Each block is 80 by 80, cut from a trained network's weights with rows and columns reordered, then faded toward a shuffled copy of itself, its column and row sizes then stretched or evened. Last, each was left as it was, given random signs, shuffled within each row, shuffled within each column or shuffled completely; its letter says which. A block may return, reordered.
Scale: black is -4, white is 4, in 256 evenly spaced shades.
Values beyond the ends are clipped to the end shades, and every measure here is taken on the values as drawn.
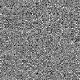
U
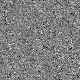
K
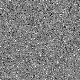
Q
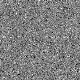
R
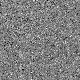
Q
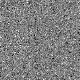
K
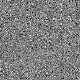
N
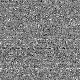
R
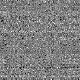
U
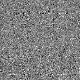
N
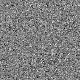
R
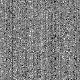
U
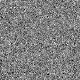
N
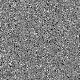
K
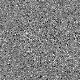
N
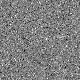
Q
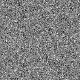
K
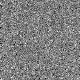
K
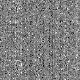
U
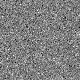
Q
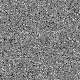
Q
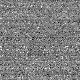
R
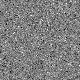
Q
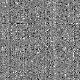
U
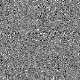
U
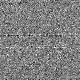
R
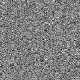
U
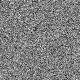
Q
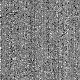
K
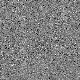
R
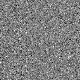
K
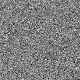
R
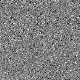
R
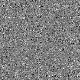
N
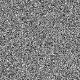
N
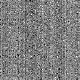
U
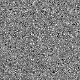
N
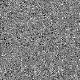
N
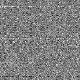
U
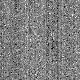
K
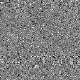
U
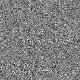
N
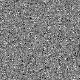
K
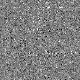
N
